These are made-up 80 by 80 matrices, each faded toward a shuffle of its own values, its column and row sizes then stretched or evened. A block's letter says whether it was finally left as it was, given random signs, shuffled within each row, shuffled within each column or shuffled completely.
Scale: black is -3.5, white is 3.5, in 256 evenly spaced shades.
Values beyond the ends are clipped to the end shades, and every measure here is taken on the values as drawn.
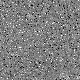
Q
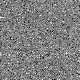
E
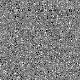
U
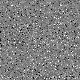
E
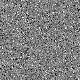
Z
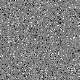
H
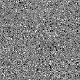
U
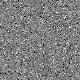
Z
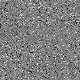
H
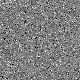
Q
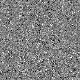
H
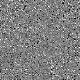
U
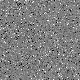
Q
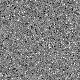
Q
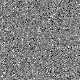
H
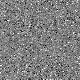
E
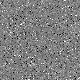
E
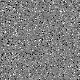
H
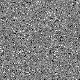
U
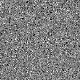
H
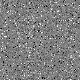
H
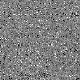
U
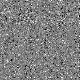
H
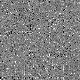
U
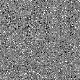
U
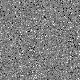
Z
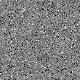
Z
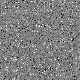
H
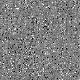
U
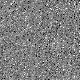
Z
